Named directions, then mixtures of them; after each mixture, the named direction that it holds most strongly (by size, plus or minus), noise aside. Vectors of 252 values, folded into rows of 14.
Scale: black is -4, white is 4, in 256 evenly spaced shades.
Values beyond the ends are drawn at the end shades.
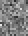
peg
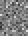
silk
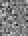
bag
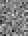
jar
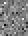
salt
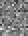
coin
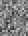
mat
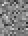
salt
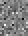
salt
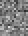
coin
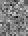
peg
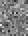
peg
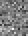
coin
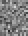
jar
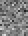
coin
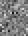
mat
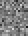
coin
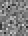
bag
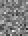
jar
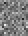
salt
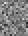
salt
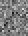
mat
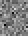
salt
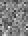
coin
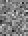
jar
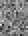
coin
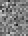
bag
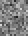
peg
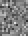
bag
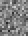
mat
